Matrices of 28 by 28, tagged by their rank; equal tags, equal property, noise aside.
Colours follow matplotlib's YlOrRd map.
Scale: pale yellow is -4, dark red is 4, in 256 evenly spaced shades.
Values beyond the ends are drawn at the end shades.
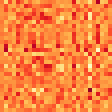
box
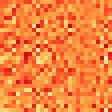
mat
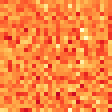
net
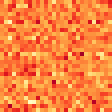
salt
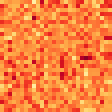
salt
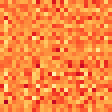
mat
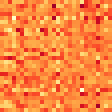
mat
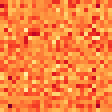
mat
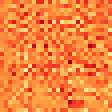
salt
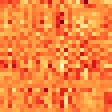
box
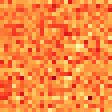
net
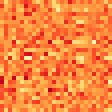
salt
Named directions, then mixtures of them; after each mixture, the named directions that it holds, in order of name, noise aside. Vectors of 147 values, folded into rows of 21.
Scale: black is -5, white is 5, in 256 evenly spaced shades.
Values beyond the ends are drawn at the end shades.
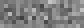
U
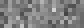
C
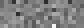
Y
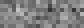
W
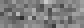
U, Y.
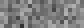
C.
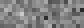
U, W, Y.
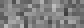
C, Y.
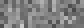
C, W.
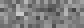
C, W, Y.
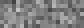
C, W, Y.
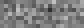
U, W.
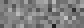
C, W, Y.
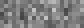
C, U.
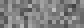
C.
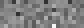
Y.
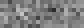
C, W.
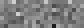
Y.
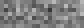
U, W.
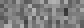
C, U, Y.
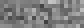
U.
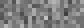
C, U, Y.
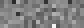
Y.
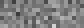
U, Y.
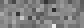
C, U, Y.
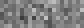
C, U.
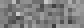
C, U, Y.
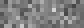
C.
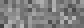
C, W.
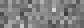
C.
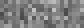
C, U.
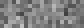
C, Y.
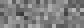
C, W, Y.
